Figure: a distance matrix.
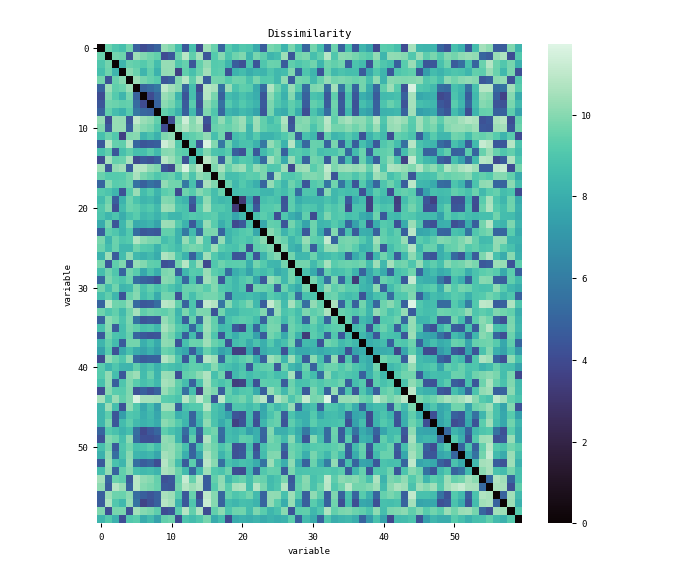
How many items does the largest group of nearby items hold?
20
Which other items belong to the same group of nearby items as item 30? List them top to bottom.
21, 25, 40
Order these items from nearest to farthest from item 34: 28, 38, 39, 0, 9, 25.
39, 0, 38, 28, 25, 9
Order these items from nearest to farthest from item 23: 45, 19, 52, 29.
29, 52, 45, 19
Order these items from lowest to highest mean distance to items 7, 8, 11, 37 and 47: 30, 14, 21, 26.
14, 26, 21, 30
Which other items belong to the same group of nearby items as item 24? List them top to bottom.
16, 33, 44
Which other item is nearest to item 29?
36
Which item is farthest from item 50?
55
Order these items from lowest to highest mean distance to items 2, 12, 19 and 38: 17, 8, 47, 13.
47, 13, 8, 17
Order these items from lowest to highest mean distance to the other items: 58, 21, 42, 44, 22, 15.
22, 42, 21, 58, 15, 44
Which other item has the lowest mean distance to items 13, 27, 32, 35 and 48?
38
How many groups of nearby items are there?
6
